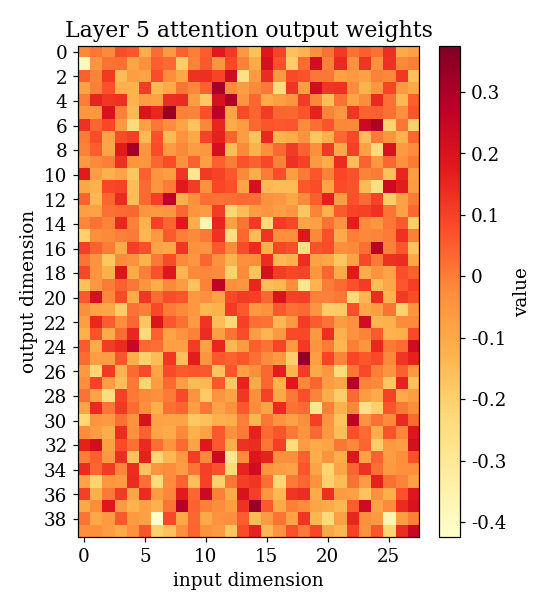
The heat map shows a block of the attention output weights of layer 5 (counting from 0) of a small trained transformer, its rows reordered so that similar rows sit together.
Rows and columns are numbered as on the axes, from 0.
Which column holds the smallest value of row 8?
24
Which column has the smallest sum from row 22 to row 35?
21
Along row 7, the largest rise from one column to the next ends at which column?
15
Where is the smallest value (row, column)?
38, 6
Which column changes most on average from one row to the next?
0
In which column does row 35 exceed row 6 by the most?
4
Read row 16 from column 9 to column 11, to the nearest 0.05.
-0.05 -0.05 0.05
